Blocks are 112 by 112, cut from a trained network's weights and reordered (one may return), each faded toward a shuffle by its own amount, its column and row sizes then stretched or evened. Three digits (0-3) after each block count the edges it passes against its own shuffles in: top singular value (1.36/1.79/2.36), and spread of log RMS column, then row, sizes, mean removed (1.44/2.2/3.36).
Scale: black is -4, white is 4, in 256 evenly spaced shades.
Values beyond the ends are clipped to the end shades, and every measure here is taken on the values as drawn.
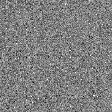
1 1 0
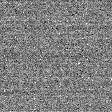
1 1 0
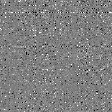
2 2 2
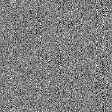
0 3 0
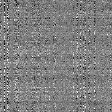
2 3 0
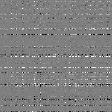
3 2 3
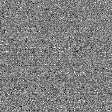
0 0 2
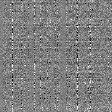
2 3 0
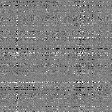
2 2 3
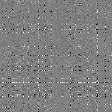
3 2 2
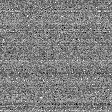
2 0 1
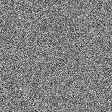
1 0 0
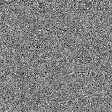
1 0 1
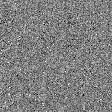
1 0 0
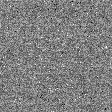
0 0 0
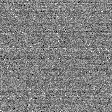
1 0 1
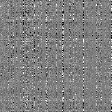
2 3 1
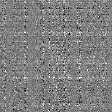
2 3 1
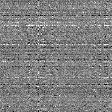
3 2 2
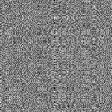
3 1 0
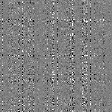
2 3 2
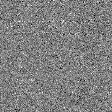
1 1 1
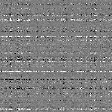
3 2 3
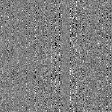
1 3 0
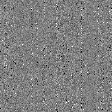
0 2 0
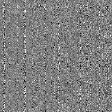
0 3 1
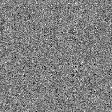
1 1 0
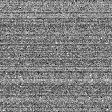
3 0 0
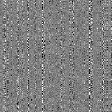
3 3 0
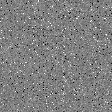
0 1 0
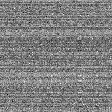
3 1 0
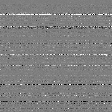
3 0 3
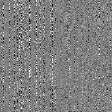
1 3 0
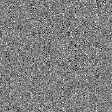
1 2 1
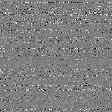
1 0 3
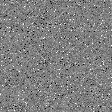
0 0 1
